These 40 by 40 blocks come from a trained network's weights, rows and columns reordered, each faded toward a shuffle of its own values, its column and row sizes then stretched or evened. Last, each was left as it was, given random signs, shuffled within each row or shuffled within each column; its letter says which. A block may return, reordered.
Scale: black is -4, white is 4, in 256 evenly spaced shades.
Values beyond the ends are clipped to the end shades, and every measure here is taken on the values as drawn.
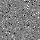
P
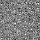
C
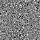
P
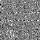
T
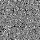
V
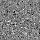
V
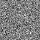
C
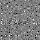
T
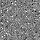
P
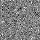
P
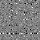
C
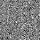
P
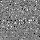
V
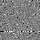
V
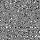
V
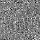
C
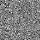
P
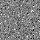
P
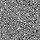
P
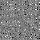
C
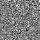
T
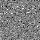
V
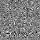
T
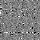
C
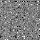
T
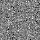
P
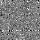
T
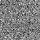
V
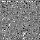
T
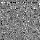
C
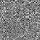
C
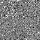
V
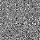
T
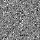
P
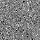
P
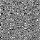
C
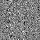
P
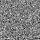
V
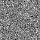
P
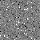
P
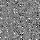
P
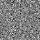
T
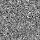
V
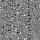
P
